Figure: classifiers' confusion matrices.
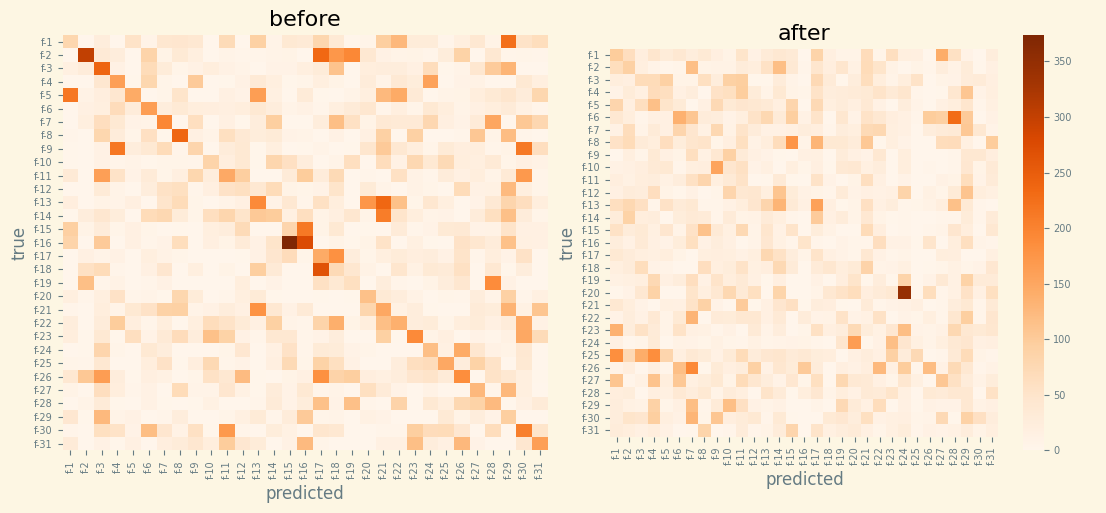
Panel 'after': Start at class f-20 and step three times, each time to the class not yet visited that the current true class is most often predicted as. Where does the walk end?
f-1
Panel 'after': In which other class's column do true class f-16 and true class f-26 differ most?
f-7
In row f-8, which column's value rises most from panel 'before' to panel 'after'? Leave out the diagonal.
f-15
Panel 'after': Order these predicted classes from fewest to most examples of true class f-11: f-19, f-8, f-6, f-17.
f-19, f-6, f-17, f-8
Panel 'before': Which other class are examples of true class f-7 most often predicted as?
f-28
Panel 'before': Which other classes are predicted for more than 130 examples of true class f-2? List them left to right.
f-17, f-18, f-19
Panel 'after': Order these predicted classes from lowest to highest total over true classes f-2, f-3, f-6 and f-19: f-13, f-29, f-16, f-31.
f-16, f-31, f-13, f-29
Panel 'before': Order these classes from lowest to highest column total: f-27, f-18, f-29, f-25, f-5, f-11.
f-5, f-25, f-27, f-11, f-18, f-29
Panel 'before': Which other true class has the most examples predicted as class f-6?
f-30
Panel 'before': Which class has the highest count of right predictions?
f-2
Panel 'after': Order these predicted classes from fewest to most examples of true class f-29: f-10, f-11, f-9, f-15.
f-15, f-9, f-11, f-10
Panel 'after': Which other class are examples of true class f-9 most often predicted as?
f-10
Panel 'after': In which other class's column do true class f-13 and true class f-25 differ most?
f-4
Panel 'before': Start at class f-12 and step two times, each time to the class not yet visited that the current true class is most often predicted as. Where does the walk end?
f-3
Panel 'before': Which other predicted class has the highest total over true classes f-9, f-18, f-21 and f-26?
f-17
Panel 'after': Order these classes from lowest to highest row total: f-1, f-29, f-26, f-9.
f-9, f-29, f-1, f-26
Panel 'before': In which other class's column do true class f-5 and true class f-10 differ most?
f-1
